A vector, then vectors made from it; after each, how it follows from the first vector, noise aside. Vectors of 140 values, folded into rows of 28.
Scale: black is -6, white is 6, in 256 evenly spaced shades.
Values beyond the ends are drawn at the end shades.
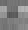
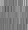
wrapped around, partly zeroed.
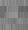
negated, shrunk.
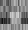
reversed, negated, scaled up.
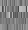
sign-scrambled.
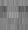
negated, shrunk.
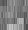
wrapped around.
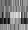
reversed, negated, scaled up.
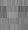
negated, shrunk.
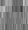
wrapped around.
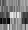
reversed, negated, scaled up.
